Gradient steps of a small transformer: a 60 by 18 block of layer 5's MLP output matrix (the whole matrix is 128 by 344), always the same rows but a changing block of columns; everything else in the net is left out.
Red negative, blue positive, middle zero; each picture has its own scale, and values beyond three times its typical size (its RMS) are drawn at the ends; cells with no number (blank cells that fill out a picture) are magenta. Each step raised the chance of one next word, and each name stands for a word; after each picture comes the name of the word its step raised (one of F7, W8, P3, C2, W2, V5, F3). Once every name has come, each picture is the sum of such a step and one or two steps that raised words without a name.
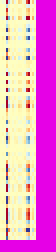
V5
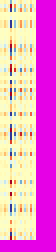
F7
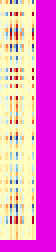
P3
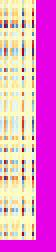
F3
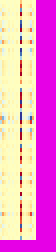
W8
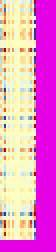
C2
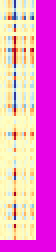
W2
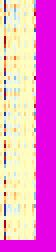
F7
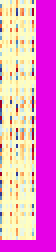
W8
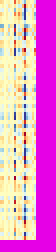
F3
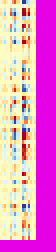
W8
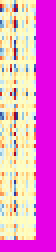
F7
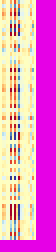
F3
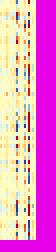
F3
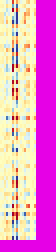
C2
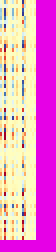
W2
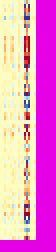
W2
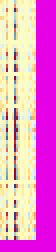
V5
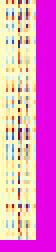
W8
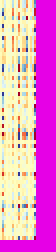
W2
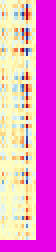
P3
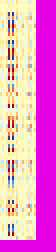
F3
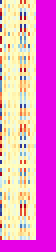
P3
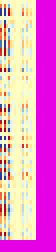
F3
